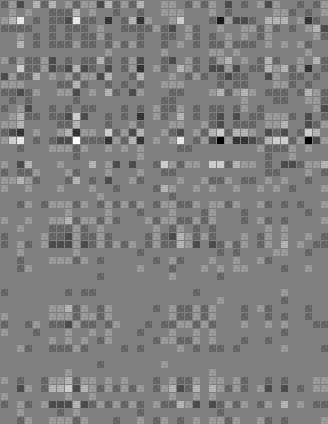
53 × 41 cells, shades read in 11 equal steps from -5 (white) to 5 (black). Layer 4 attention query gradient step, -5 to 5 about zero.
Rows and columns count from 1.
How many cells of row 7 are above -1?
35
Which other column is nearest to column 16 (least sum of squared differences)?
33
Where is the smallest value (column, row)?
10, 18
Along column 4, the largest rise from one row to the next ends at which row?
22
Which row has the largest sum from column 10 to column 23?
4
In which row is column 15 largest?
21
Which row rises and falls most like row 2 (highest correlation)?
11
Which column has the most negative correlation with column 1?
5
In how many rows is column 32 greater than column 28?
11
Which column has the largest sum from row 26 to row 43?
13
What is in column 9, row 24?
0
